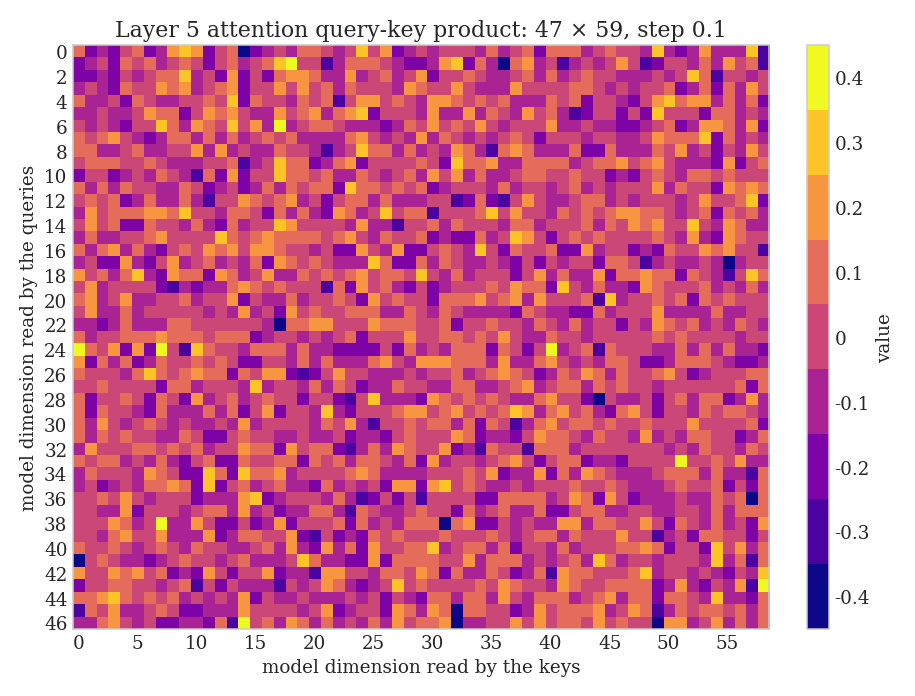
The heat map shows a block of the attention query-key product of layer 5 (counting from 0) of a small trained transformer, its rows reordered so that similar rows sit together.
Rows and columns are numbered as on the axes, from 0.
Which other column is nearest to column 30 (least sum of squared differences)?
54
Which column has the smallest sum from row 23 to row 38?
23
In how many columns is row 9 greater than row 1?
25
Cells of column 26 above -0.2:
41
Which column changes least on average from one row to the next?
1
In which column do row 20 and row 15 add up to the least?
30
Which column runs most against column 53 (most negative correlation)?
58
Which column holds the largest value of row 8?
24
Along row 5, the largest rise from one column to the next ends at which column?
49
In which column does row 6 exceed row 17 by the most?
55
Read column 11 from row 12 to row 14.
-0.3 0 -0.1
